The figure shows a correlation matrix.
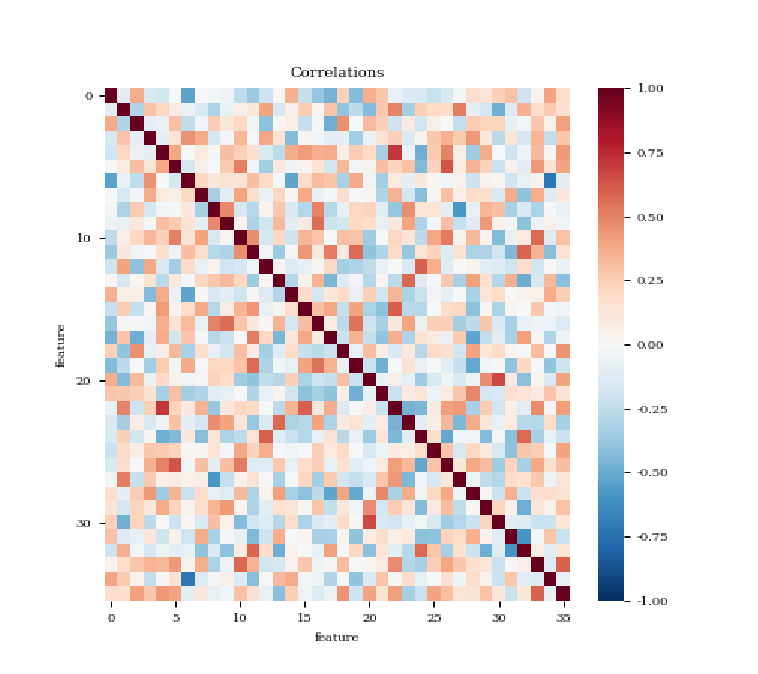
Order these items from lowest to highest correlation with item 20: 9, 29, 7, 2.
7, 9, 2, 29
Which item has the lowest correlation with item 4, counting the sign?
24
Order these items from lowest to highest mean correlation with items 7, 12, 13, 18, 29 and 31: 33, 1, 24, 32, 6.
32, 24, 1, 6, 33
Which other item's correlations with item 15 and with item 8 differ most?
22
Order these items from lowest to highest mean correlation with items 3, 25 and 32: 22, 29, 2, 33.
29, 2, 22, 33
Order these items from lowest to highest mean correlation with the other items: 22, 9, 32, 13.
32, 13, 9, 22
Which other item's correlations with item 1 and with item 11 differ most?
19
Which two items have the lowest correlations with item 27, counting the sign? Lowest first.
8, 23
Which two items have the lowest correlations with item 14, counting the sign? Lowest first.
6, 3
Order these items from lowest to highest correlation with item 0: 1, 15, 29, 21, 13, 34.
15, 1, 13, 29, 21, 34
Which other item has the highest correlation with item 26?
5
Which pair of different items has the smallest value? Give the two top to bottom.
6, 34
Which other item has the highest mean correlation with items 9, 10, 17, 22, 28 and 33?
26
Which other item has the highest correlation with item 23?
13
